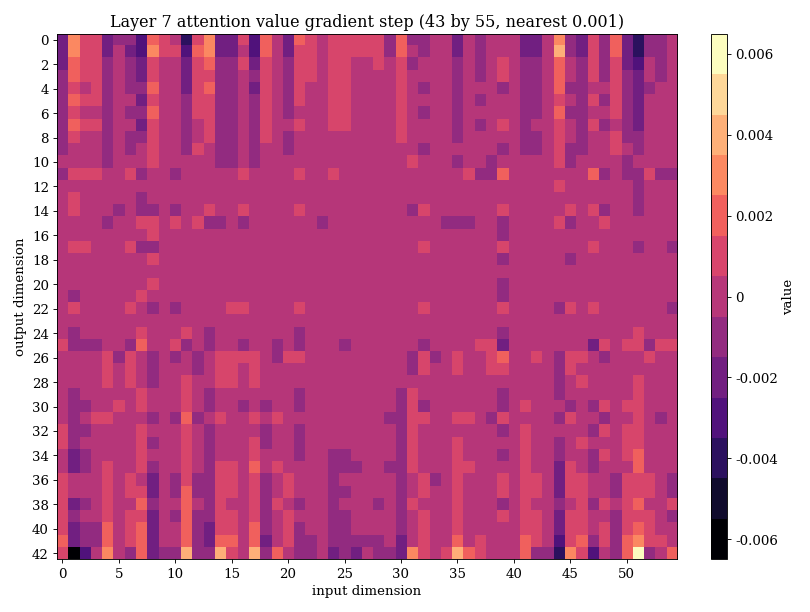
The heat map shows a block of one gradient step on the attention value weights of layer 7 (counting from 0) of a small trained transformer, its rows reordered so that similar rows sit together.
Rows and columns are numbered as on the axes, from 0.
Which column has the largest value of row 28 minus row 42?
1
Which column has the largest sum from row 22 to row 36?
51
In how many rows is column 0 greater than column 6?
6
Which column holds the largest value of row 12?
44
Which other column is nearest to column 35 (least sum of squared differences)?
14
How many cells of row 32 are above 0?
8
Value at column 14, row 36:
0.001
